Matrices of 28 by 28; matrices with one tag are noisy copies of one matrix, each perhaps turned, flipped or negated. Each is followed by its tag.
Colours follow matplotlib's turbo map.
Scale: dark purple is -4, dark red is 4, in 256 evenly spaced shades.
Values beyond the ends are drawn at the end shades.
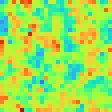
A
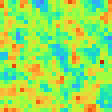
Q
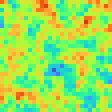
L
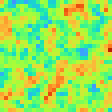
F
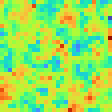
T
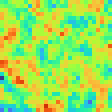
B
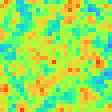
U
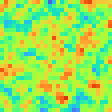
U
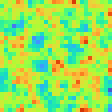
A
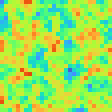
A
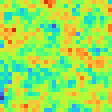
F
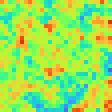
B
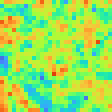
B
